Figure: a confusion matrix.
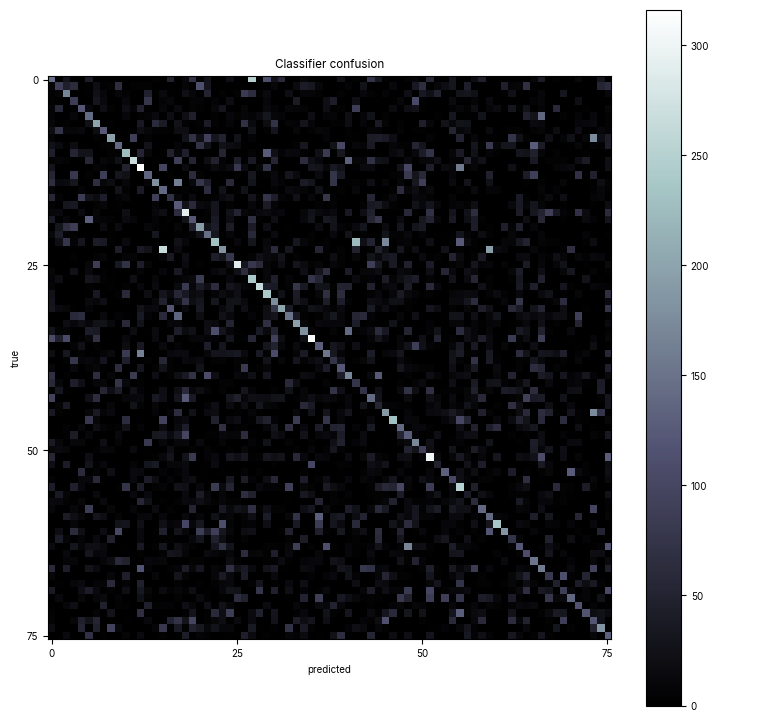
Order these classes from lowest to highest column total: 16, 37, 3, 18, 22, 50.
16, 50, 3, 37, 22, 18
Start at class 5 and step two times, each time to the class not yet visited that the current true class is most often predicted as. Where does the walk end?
12
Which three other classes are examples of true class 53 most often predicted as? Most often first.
70, 4, 62
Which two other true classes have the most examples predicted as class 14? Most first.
16, 6
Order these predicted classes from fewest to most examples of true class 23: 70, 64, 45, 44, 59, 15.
64, 45, 44, 70, 59, 15
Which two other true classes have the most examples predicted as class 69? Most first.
67, 73
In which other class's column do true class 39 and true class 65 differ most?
26
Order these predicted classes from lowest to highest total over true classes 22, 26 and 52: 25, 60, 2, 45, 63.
60, 25, 63, 2, 45
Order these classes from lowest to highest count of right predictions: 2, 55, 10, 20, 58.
58, 2, 20, 10, 55
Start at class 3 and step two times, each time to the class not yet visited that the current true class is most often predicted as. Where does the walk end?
13
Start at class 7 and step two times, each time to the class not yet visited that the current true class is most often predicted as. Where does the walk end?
20
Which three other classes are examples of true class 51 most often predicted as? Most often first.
75, 66, 19
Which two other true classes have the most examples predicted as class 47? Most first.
55, 70
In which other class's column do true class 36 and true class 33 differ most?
49
